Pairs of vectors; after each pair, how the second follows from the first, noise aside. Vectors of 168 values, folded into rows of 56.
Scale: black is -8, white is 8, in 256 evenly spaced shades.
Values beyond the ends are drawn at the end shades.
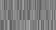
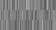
reversed.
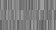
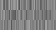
wrapped around, negated.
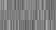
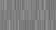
shrunk.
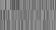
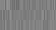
shrunk.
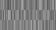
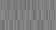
wrapped around, negated, shrunk.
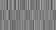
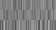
reversed, negated.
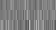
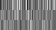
reversed, scaled up.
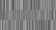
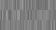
wrapped around, shrunk.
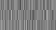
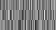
reversed, scaled up.
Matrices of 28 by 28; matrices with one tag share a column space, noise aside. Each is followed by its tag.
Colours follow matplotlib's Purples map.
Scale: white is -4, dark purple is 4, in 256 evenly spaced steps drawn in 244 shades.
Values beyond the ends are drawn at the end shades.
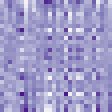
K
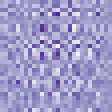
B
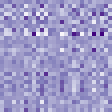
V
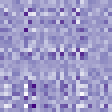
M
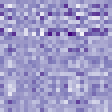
V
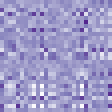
M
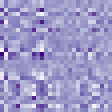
M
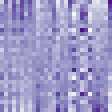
K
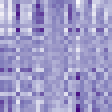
K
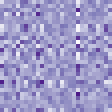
B
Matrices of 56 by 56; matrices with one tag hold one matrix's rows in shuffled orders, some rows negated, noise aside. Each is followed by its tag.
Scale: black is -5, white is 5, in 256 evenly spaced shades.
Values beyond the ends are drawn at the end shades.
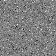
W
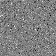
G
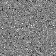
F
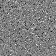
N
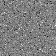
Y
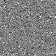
Y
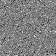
Y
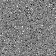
F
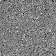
W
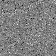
F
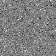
Y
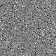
G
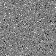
Y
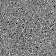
W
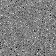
G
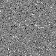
N
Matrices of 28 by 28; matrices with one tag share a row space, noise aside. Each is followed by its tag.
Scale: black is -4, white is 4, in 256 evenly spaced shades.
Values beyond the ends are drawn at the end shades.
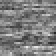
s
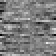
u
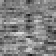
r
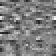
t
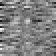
t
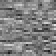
s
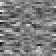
t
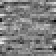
u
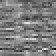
s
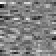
t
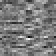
r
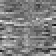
u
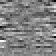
u
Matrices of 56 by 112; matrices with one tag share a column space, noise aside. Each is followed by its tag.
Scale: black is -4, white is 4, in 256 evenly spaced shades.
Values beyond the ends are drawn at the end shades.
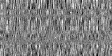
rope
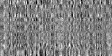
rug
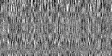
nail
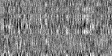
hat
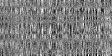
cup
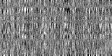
cup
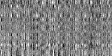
rug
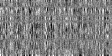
cup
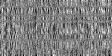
cup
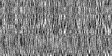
hat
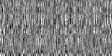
hat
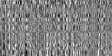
rug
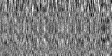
nail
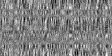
rope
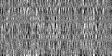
cup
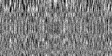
nail
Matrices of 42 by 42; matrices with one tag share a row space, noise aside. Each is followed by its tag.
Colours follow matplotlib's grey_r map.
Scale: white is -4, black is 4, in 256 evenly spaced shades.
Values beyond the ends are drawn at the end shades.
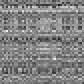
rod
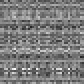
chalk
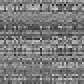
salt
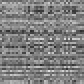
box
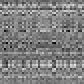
rod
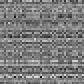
salt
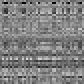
rod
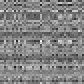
salt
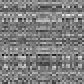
rod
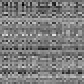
rod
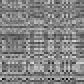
box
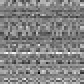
chalk
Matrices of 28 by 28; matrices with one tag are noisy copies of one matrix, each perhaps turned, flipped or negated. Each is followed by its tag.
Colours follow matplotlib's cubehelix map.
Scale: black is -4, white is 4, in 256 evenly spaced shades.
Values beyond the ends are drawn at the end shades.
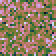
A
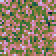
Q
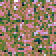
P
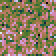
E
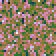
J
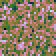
A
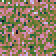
J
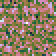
Q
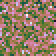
A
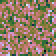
A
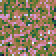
Q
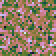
A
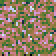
J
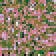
J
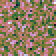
Q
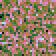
P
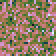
A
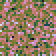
J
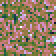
P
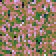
P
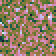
P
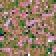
Q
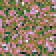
A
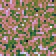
A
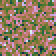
A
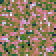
Q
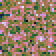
P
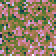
E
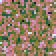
Q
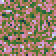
Q
